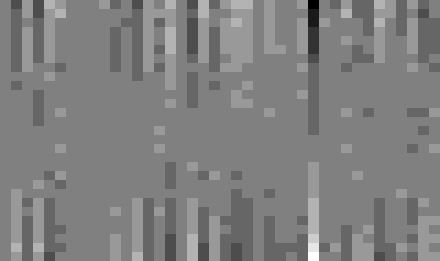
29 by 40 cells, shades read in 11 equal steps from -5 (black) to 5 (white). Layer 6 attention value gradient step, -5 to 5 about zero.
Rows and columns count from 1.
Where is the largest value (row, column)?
29, 29
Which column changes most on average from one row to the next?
6
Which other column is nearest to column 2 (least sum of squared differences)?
13
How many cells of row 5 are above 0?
13
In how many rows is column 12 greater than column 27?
1
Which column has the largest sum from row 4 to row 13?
16
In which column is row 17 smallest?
38
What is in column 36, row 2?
1
